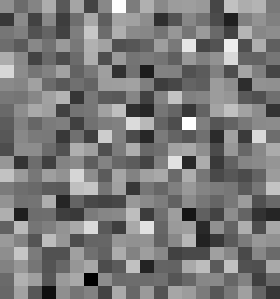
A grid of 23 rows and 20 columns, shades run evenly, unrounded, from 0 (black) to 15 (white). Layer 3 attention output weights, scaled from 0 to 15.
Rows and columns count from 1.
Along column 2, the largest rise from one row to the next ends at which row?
18
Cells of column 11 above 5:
16
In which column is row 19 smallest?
15
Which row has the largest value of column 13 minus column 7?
13
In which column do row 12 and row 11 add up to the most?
19
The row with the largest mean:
1
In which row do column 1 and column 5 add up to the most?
6
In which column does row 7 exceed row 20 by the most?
8
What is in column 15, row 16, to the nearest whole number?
7
